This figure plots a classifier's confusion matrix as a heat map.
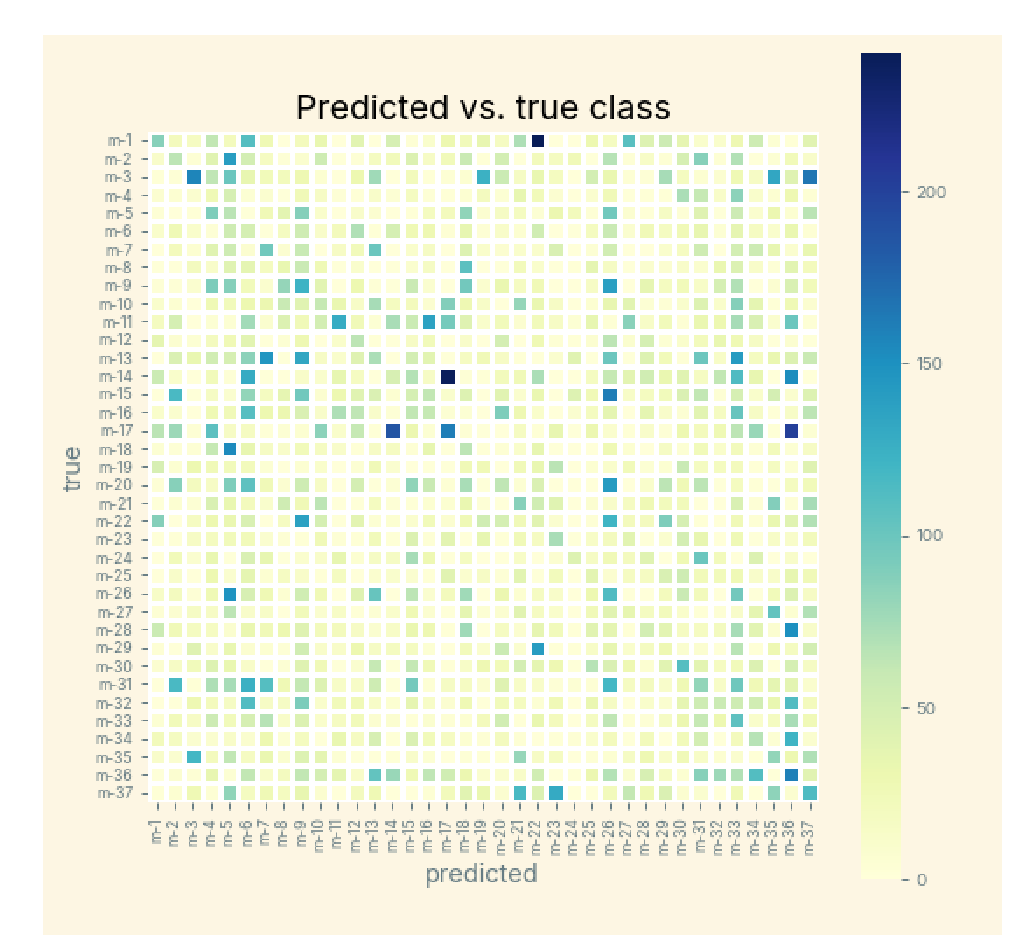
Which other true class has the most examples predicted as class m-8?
m-9
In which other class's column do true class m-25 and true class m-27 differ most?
m-35
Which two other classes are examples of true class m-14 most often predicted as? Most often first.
m-17, m-36
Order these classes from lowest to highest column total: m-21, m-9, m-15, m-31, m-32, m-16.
m-32, m-16, m-21, m-15, m-31, m-9
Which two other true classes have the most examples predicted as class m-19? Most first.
m-3, m-22
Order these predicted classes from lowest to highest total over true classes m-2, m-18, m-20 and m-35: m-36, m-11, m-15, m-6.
m-11, m-36, m-15, m-6
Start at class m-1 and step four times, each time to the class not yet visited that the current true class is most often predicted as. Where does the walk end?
m-5
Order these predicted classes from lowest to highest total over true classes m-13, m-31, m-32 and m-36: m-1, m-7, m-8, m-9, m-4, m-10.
m-1, m-8, m-10, m-4, m-7, m-9
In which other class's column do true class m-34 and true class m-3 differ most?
m-37
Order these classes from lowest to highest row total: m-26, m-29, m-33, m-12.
m-12, m-29, m-33, m-26
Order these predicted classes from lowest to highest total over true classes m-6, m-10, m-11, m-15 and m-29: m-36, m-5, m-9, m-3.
m-3, m-5, m-36, m-9
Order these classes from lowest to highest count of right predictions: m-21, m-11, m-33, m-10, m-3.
m-10, m-21, m-33, m-11, m-3
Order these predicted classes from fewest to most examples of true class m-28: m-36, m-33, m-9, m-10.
m-10, m-9, m-33, m-36
